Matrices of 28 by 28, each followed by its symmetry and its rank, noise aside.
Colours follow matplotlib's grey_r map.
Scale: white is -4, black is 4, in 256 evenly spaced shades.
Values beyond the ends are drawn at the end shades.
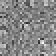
symmetric, rank five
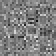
no symmetry, rank five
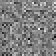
antisymmetric, rank six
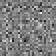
antisymmetric, rank four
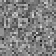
symmetric, rank six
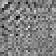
symmetric, rank four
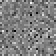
symmetric, rank five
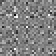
symmetric, rank four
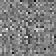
antisymmetric, rank four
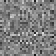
no symmetry, rank four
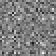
no symmetry, rank four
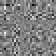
antisymmetric, rank four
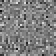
no symmetry, rank six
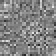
symmetric, rank four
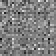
antisymmetric, rank six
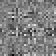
no symmetry, rank four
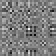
symmetric, rank four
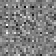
antisymmetric, rank four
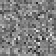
antisymmetric, rank six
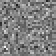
no symmetry, rank six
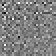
no symmetry, rank four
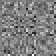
no symmetry, rank five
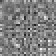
symmetric, rank four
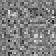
no symmetry, rank five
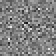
symmetric, rank four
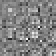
symmetric, rank four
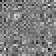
symmetric, rank four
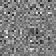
no symmetry, rank five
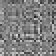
antisymmetric, rank six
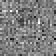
no symmetry, rank six
